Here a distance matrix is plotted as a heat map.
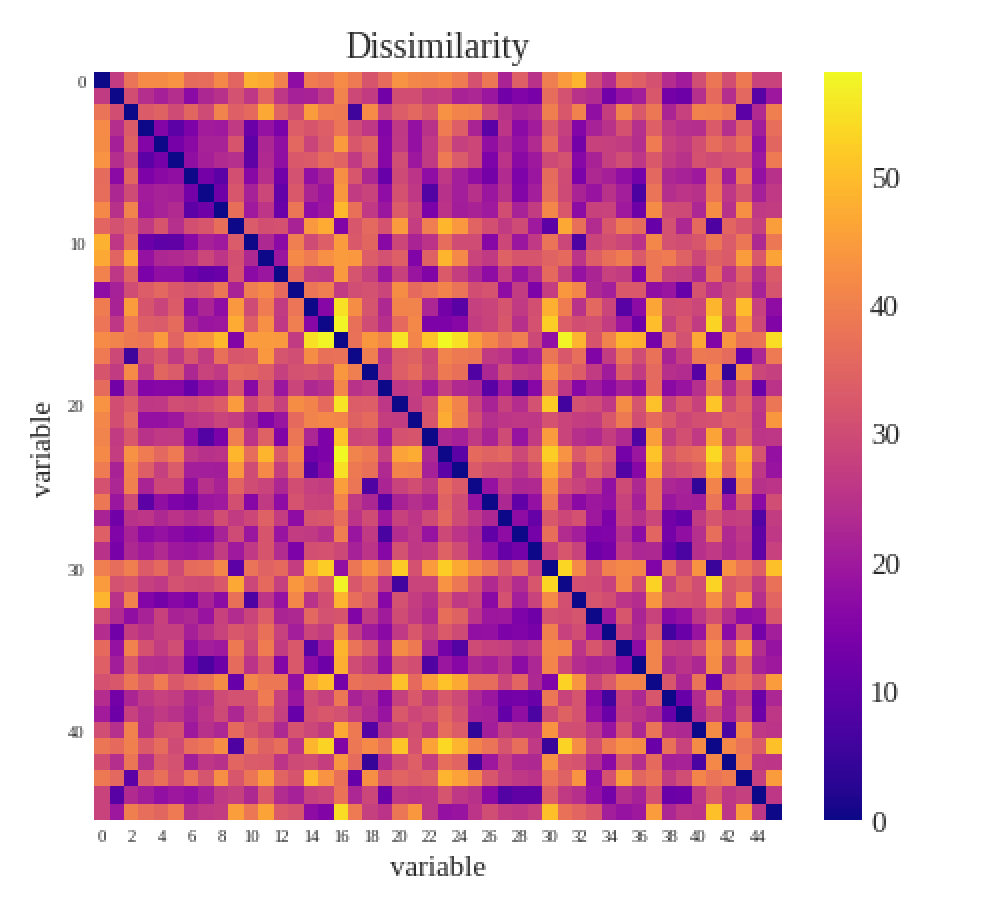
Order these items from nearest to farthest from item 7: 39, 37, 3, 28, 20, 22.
22, 28, 3, 39, 20, 37
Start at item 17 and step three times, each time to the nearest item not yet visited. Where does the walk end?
33
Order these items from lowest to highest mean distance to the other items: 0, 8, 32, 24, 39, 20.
39, 8, 32, 24, 20, 0
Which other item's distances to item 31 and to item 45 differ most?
20
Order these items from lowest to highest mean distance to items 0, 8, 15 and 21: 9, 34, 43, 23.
34, 23, 9, 43
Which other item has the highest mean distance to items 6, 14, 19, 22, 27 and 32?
16
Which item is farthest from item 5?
0
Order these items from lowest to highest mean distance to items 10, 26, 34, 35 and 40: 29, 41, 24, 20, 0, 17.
29, 24, 20, 17, 0, 41
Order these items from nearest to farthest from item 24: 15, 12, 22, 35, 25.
35, 15, 22, 12, 25
